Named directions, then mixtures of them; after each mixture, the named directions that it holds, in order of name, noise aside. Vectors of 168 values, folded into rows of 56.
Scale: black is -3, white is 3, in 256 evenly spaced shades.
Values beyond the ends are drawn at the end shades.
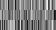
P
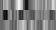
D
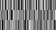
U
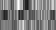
D.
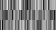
D, P, U.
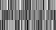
D, P, U.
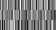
P, U.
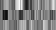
D.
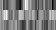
D.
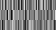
U.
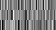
P, U.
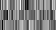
D, U.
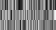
D, P, U.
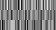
P, U.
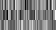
D, P, U.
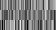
D, P, U.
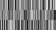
P.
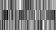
D, P, U.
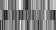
D, P.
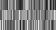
D, P.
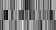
D, U.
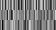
U.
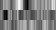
D.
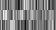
D, P, U.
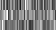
D, U.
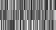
P.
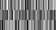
D, P, U.
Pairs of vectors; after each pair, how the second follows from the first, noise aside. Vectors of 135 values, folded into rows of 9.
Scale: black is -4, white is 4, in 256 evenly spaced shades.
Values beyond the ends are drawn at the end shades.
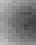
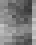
wrapped around.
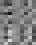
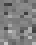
partly zeroed.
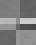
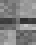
negated.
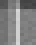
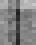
negated.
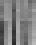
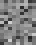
shuffled.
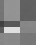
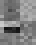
negated.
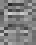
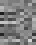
wrapped around.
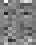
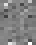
reversed, partly zeroed.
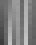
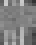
wrapped around, partly zeroed.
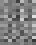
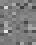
wrapped around, partly zeroed.
